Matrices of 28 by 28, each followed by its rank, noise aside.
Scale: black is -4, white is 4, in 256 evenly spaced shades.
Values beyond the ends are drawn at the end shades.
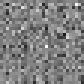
six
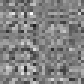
three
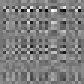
one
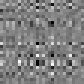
two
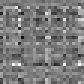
three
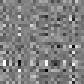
three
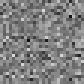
six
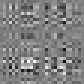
two
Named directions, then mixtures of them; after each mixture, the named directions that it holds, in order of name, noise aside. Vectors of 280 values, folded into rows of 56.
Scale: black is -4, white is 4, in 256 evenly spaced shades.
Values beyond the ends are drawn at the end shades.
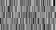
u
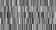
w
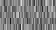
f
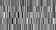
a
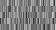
a, u, w.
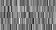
u, w.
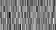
a, f, w.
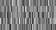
w.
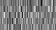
a, f.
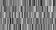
a, f.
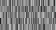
u, w.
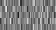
a, f, u.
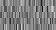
f.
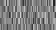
a, u.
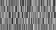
a, u.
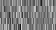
a, f, w.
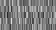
w.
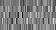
a.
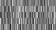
f, w.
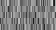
u.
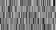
u.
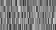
a, w.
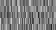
w.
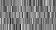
a, f.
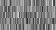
a, f, u.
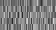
a.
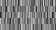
f, u.
